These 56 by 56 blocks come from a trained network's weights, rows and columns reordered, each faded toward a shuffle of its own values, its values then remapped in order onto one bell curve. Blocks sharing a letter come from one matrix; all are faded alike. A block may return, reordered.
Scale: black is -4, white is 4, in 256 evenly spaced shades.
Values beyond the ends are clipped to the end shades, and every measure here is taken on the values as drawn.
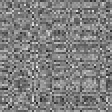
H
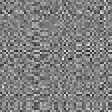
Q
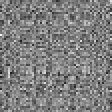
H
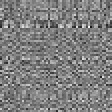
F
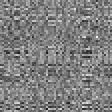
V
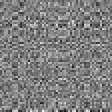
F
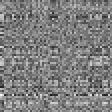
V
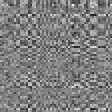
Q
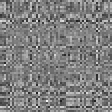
Q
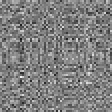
H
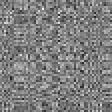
H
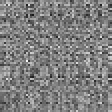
V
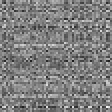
V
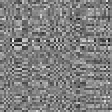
F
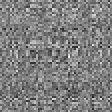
V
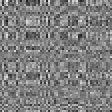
F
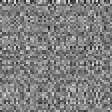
F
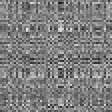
V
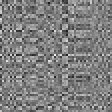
Q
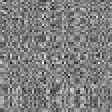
H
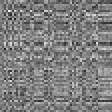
V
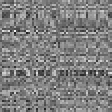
V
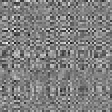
Q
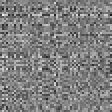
Q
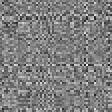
Q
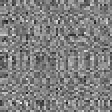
H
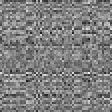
V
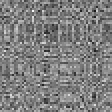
H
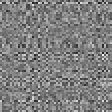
Q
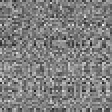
V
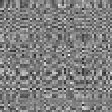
Q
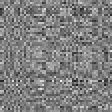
F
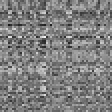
V
